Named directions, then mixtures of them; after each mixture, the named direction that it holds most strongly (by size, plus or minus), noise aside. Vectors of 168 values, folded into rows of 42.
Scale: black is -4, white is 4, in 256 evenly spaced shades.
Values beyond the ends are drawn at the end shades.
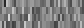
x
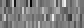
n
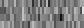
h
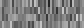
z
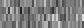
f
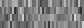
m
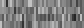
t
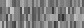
x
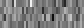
n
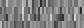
h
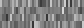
m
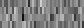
m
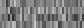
f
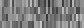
z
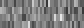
h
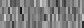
f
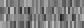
f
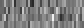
n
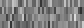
m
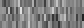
f
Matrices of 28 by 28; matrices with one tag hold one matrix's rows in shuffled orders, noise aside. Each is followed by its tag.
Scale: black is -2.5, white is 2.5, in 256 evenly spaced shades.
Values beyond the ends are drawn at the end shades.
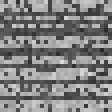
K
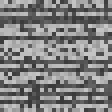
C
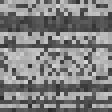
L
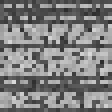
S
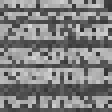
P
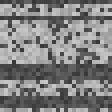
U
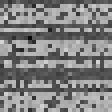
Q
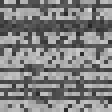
S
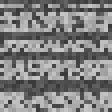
S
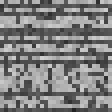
K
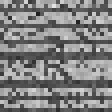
Q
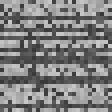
C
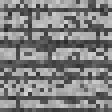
K
